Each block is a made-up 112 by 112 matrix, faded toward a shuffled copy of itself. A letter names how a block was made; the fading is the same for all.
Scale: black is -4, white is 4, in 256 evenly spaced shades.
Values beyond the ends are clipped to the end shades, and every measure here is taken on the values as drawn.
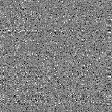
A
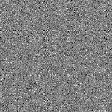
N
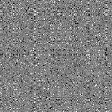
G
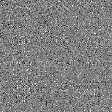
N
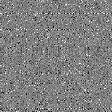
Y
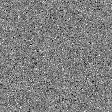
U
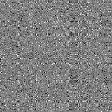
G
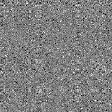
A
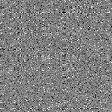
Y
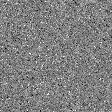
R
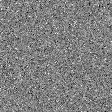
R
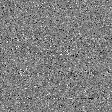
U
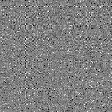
G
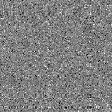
A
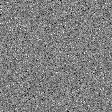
R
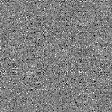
N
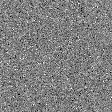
R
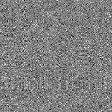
N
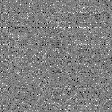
Y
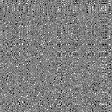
G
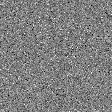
R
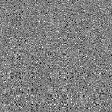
N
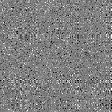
G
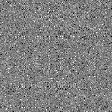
A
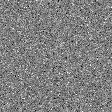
R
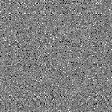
A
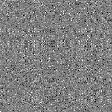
Y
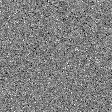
R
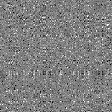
G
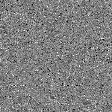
U
